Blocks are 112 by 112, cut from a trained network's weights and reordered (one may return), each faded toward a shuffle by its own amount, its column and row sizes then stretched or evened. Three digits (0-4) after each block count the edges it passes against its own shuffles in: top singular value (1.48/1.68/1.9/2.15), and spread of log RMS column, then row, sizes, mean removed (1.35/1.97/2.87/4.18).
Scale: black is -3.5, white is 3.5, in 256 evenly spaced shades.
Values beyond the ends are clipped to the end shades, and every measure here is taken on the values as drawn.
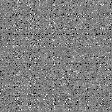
0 2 2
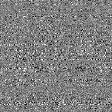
2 1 3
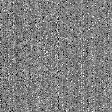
1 2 0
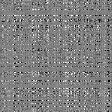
4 3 4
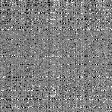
3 0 3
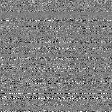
1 1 4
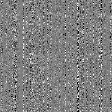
1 4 0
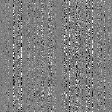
1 4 0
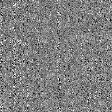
1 3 1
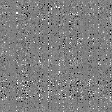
0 3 2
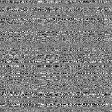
4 0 4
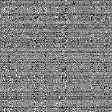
4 3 1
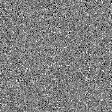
0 2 1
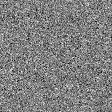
0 0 1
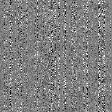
0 4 0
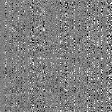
0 4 2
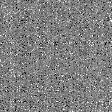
0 0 2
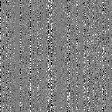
1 4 0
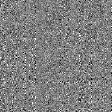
2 3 1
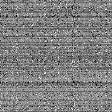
4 2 1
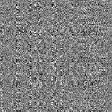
4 3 1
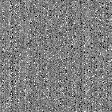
1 2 0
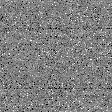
0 0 1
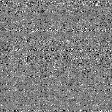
0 0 3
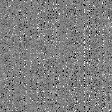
0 3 0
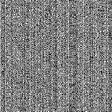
4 0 1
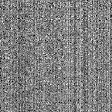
4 0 2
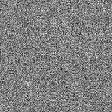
3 0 1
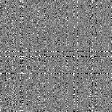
3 3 2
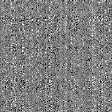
1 3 2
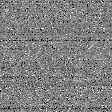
1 0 2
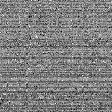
4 0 0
